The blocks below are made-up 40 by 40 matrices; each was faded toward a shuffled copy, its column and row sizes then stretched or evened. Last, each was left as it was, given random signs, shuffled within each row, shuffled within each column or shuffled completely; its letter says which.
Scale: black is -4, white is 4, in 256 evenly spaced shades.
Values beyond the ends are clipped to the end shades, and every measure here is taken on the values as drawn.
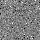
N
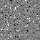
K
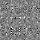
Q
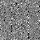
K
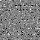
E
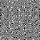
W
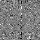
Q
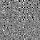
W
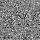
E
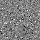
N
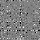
W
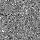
N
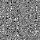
Q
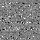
E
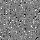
K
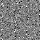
K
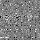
Q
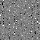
K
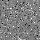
N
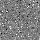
N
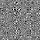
W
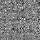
Q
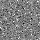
N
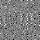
W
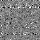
E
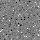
N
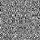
W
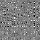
W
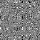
W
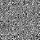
Q
